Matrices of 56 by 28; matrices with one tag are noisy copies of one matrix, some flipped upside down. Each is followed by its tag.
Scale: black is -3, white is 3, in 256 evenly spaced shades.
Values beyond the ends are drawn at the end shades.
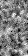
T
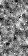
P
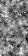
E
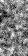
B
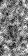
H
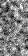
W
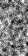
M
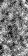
H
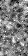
T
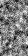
P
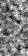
W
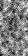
H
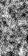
E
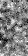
B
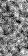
W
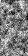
E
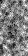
H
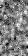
P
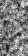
W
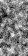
B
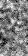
B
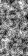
E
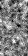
T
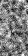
M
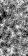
B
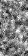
P
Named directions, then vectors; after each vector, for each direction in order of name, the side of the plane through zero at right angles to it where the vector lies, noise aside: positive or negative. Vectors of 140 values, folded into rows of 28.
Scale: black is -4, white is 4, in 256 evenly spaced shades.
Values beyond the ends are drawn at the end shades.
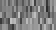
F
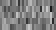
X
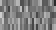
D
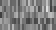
negative, negative, positive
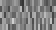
positive, positive, positive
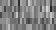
negative, negative, positive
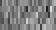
negative, positive, negative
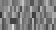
negative, negative, negative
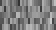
negative, positive, positive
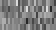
positive, negative, positive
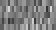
negative, positive, negative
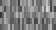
negative, negative, positive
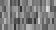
negative, negative, positive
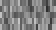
positive, positive, negative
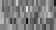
positive, negative, positive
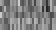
positive, positive, negative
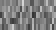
negative, negative, negative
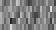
positive, negative, negative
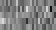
positive, negative, positive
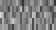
positive, positive, positive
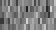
negative, positive, negative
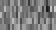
positive, positive, negative
